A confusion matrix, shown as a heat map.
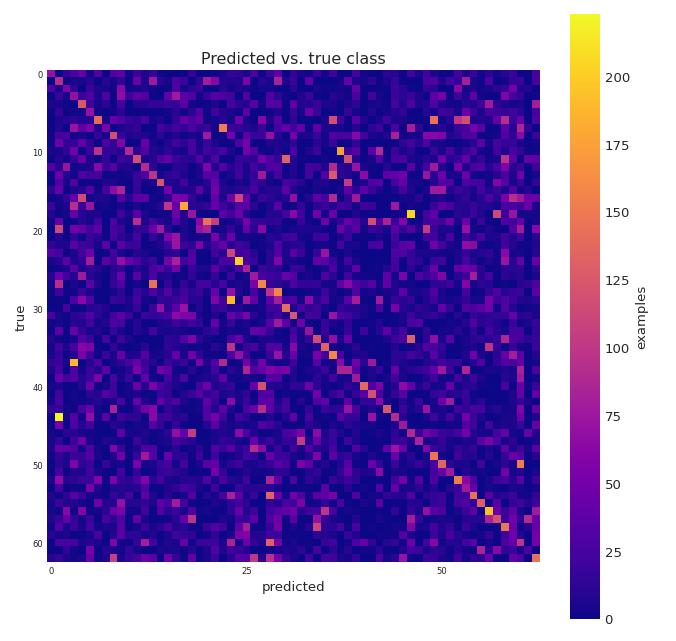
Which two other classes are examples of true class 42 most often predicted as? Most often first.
51, 23
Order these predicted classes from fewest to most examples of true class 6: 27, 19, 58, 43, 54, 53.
54, 43, 19, 27, 58, 53
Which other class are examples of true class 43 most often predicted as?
27
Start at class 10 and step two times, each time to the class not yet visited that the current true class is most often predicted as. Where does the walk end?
3
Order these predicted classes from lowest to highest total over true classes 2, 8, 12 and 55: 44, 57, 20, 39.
57, 44, 20, 39
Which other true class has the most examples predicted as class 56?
35
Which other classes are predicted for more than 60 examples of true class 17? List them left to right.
3, 5, 15, 44
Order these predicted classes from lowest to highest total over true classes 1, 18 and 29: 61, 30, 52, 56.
61, 52, 30, 56
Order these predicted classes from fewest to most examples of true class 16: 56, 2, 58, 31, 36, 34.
2, 56, 34, 58, 31, 36
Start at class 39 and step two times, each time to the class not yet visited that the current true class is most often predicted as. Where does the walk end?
28
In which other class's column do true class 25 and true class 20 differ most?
1
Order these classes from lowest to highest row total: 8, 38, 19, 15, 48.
15, 48, 8, 38, 19
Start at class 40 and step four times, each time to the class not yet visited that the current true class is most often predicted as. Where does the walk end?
59
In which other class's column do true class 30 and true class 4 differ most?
62
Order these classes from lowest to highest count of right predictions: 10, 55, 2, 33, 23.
2, 33, 10, 23, 55
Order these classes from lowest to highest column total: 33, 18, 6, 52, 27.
33, 6, 52, 18, 27
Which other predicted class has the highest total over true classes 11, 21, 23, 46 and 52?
58
